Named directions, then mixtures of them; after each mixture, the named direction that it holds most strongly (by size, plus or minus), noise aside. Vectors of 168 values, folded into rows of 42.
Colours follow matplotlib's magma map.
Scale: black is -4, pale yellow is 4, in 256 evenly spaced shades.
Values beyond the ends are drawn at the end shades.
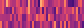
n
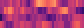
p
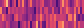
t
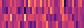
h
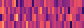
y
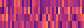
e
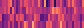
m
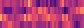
p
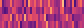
h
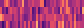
t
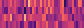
h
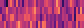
t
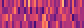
h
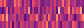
e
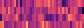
y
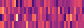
y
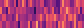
t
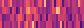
m
